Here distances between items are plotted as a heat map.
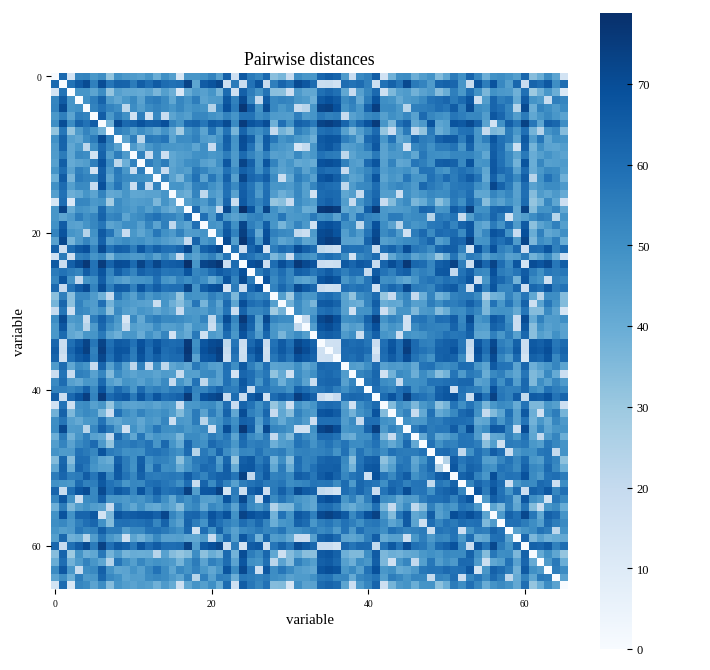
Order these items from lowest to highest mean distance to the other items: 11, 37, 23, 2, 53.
2, 23, 37, 11, 53
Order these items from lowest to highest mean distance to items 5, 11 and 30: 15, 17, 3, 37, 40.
37, 15, 17, 3, 40
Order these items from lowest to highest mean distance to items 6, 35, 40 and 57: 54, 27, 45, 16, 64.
27, 16, 64, 54, 45
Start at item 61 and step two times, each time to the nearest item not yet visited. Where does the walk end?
13
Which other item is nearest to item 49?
50
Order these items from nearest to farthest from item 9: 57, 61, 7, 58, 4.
4, 61, 58, 7, 57
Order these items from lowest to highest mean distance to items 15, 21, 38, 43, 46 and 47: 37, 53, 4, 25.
37, 4, 25, 53
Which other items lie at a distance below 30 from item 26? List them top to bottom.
3, 54, 63
